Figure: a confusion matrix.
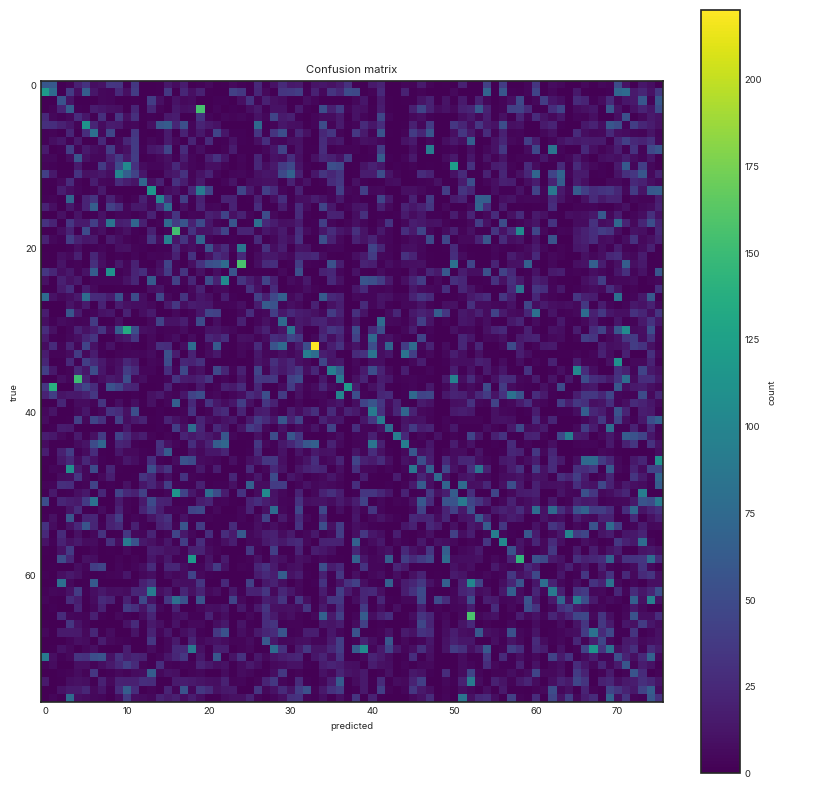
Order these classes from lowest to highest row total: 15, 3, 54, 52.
15, 54, 3, 52
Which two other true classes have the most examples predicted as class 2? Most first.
61, 58
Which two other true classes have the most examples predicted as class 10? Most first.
30, 56
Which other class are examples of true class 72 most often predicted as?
13
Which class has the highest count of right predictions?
58
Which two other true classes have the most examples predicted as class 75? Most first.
46, 51
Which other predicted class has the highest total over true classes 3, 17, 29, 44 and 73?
19
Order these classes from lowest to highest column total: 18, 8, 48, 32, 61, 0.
48, 61, 32, 8, 0, 18
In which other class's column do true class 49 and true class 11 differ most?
9
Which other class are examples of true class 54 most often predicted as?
69
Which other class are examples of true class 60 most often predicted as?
29
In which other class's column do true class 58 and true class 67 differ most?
18
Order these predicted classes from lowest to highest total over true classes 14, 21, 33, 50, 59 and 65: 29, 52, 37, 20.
37, 29, 20, 52
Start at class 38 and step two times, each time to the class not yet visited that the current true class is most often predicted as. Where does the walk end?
4
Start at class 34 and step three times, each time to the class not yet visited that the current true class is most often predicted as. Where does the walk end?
1
